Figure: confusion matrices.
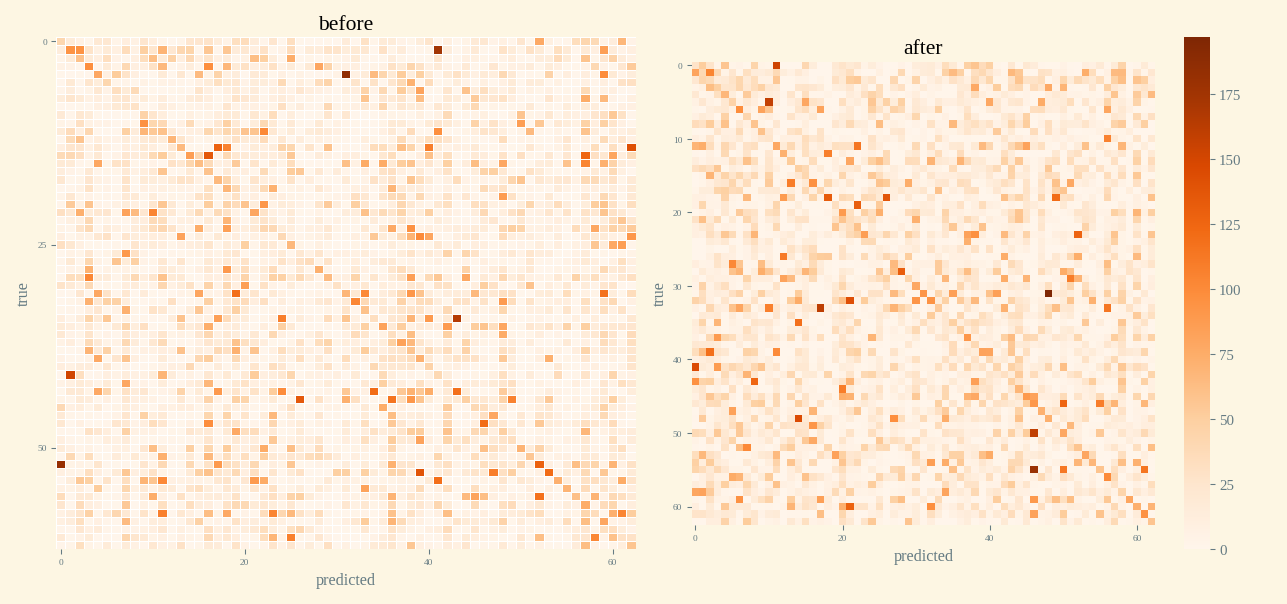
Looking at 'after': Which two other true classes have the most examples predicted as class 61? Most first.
55, 46
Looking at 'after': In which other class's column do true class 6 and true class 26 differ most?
12
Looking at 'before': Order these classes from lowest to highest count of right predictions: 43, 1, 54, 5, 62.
5, 62, 54, 1, 43
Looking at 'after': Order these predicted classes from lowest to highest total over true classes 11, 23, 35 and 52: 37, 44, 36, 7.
36, 44, 37, 7
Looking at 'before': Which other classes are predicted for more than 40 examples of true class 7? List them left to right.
33, 39, 45, 57, 59
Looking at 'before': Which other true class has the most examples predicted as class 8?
21
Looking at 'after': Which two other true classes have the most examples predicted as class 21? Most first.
32, 60
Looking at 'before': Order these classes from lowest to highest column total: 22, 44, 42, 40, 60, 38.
44, 40, 22, 42, 60, 38
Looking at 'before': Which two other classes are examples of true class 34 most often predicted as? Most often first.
43, 24
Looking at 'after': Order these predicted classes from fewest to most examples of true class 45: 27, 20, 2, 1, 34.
27, 1, 34, 2, 20
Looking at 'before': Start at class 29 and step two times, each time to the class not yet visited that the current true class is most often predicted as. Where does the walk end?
16
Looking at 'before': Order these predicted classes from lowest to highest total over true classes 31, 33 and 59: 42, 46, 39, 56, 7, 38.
56, 46, 42, 39, 38, 7
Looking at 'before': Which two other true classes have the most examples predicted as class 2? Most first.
1, 21
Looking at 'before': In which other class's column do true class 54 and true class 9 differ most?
41
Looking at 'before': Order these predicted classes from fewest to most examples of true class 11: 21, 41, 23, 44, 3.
44, 23, 3, 21, 41
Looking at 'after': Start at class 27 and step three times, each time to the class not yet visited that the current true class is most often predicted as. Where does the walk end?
56
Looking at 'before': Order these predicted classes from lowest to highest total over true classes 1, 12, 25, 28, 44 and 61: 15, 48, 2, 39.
15, 39, 48, 2
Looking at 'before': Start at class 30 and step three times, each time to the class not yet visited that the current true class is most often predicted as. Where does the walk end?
18
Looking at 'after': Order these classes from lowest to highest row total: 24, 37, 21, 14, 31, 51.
24, 51, 14, 21, 37, 31
